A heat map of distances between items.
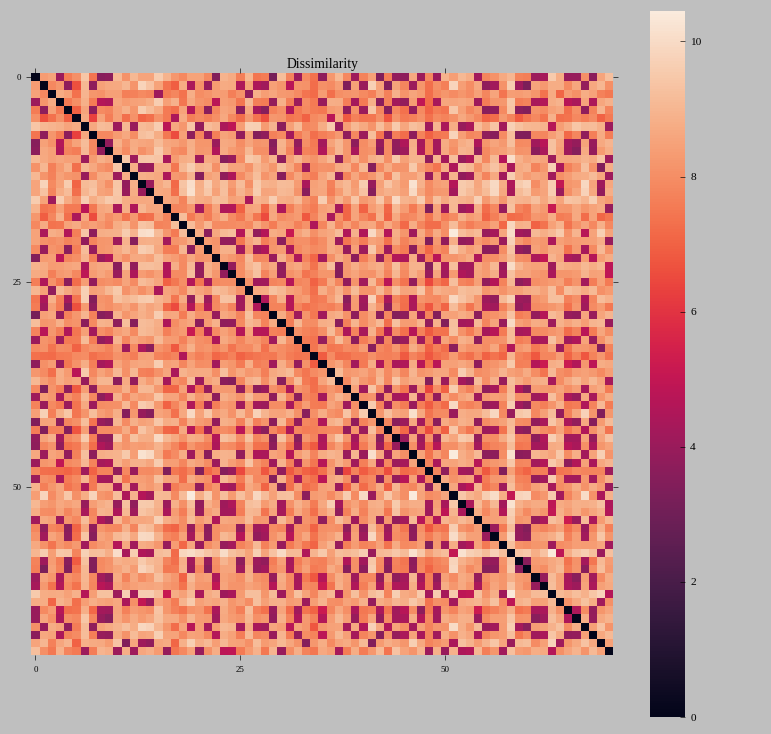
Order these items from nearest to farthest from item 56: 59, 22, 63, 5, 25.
59, 25, 5, 22, 63
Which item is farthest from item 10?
58
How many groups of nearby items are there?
7
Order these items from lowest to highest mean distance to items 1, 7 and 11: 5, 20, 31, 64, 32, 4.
4, 31, 5, 64, 32, 20
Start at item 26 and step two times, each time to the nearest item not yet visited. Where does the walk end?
15
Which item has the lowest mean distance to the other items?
48
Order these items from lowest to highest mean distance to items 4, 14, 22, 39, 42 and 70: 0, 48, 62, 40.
0, 62, 48, 40
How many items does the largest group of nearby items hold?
20
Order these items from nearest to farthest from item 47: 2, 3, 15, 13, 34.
3, 34, 2, 13, 15
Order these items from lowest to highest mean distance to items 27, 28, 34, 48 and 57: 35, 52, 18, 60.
60, 52, 18, 35
